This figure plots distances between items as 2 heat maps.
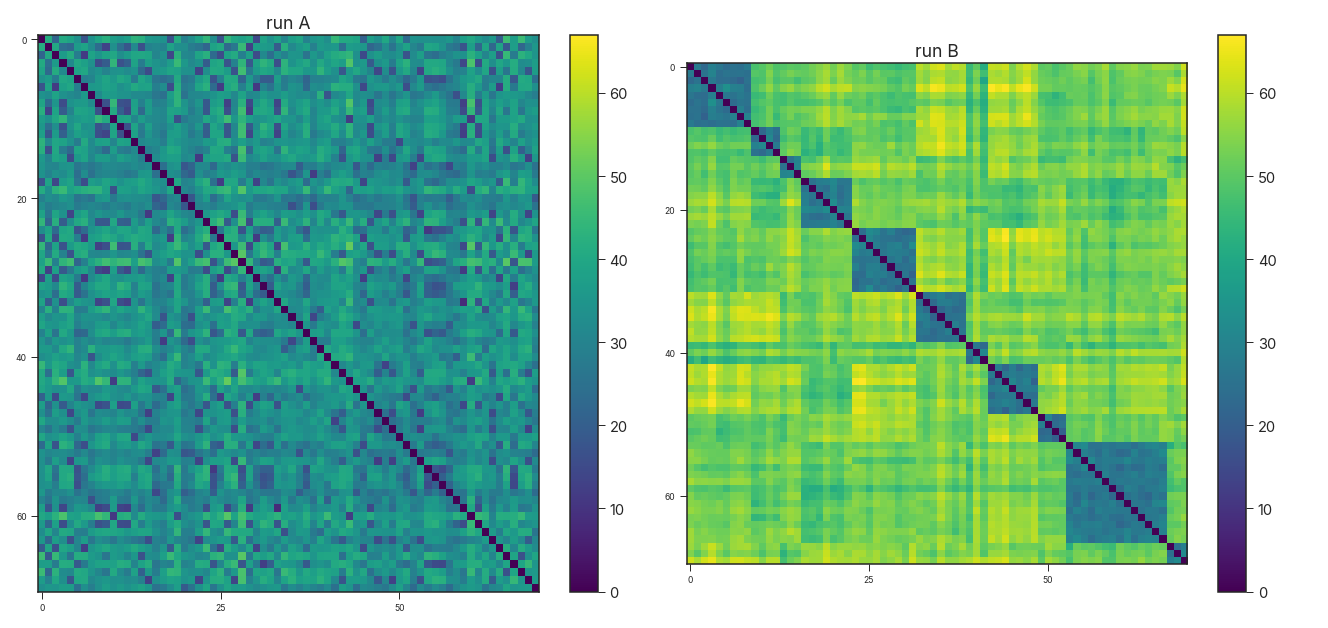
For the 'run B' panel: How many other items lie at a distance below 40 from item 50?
3
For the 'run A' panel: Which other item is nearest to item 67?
65
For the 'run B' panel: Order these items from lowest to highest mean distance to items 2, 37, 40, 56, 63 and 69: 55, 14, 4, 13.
55, 4, 13, 14
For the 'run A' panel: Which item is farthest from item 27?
28
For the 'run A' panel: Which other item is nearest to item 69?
20
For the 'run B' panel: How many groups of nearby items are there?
11
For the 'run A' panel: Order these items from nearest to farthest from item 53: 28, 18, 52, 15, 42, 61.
15, 42, 52, 61, 18, 28
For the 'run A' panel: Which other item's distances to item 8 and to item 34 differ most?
26
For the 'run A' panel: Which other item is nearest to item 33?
59
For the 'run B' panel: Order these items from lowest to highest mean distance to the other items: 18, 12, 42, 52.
18, 12, 52, 42
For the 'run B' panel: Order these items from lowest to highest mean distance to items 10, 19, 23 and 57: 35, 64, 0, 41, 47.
64, 41, 0, 47, 35
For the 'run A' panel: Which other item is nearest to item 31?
66
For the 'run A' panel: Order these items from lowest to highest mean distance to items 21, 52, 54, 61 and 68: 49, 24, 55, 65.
49, 24, 55, 65
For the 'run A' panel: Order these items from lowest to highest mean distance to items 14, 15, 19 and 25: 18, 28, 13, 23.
18, 13, 23, 28
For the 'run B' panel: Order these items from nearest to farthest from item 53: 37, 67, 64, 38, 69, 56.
56, 64, 67, 69, 37, 38
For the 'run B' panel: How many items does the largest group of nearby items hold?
14
